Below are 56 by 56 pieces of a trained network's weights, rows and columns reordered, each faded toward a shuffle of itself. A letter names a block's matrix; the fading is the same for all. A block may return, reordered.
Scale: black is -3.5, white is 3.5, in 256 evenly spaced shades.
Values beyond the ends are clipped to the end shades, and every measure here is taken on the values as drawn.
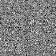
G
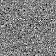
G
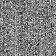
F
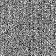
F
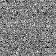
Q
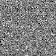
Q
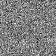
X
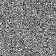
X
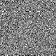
G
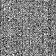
F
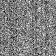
F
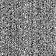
F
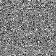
X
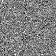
X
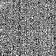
F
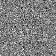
X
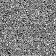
Q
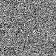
X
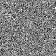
X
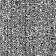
F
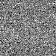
Q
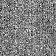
F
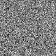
X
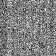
F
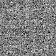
Q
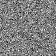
X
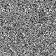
X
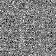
Q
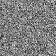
G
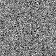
X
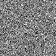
X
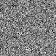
G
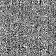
F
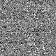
Q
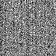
F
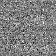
Q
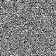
X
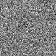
G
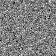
X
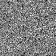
X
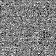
Q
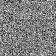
X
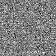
Q
